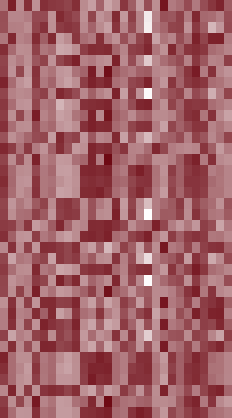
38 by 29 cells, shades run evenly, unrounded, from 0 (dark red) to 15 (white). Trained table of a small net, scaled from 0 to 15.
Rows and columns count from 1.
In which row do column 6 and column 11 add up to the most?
14
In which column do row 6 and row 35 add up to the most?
4
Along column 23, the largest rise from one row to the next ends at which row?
21
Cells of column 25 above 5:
8
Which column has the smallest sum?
25
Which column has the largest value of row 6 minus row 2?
12
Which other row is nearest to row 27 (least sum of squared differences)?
15
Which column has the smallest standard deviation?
23
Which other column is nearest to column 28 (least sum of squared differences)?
7
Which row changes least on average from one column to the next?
17
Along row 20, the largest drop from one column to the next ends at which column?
20
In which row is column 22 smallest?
5
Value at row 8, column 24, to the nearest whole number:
3
